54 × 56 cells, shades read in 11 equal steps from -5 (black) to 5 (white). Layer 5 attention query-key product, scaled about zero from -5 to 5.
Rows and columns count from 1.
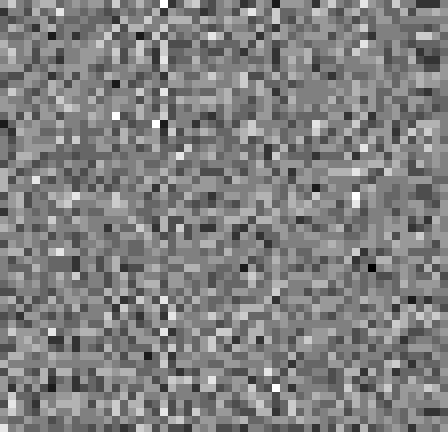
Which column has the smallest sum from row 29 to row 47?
10
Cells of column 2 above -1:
35
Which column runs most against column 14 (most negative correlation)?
18
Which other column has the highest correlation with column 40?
20
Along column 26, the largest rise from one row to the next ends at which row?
3
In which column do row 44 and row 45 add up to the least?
19
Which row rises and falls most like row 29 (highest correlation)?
38
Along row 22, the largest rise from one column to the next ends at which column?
49
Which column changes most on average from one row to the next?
21
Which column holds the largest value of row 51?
2
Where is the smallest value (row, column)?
34, 47
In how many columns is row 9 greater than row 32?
16
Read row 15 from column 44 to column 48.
-3 0 2 -3 0
